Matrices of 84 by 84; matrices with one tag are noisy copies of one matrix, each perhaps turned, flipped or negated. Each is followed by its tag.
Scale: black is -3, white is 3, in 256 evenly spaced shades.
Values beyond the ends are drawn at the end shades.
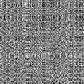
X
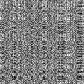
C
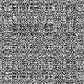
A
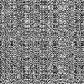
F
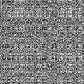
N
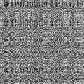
C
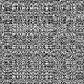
A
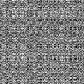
N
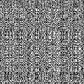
A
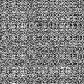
N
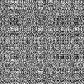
F
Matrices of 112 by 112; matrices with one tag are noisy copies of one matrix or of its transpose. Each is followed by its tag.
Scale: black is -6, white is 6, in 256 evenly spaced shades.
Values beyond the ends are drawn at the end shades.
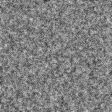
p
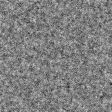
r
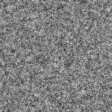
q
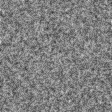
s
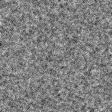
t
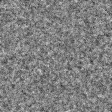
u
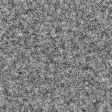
r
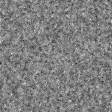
s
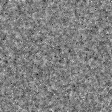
t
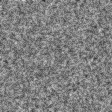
t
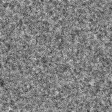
q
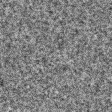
q
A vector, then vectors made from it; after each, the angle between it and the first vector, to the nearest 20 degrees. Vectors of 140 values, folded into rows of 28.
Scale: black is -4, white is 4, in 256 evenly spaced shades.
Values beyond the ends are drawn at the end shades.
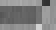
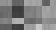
60 degrees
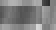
20 degrees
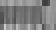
40 degrees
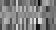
120 degrees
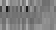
60 degrees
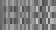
80 degrees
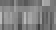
140 degrees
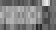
160 degrees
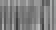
60 degrees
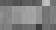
160 degrees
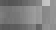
120 degrees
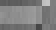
160 degrees
